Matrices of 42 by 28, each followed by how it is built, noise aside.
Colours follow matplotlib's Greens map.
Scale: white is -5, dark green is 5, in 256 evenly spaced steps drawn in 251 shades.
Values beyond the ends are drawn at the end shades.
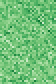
Toeplitz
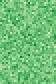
noise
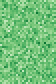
repeating rows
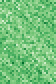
Toeplitz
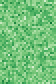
noise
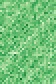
Hankel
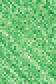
Toeplitz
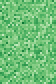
repeating rows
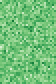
noise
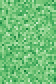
noise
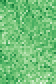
smooth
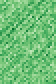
Hankel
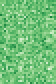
blocks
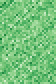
Hankel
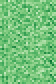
repeating rows
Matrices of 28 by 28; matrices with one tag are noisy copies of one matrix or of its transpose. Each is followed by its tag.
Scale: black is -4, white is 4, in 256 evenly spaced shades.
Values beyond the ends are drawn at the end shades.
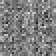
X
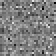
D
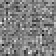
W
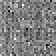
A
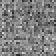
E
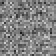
D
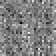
X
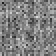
D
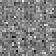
W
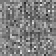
A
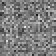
D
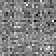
E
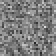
X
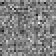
D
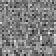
W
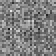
A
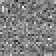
X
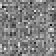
W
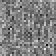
A
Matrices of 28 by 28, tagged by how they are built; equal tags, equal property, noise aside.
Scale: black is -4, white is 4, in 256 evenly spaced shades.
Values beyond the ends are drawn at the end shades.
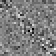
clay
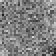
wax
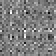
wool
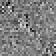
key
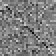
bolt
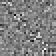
key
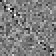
clay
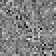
key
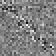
clay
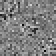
key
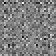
wool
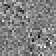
key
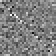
bolt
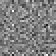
wool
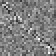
clay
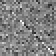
bolt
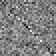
bolt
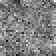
wax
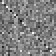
bolt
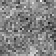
wax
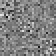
key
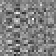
wool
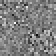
key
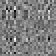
wool
